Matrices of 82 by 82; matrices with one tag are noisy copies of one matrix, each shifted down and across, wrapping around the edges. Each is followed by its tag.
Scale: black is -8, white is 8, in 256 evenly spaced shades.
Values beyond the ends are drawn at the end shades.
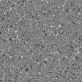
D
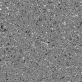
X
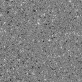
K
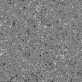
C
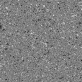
X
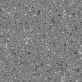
C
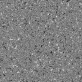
D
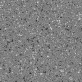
C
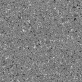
K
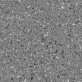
K
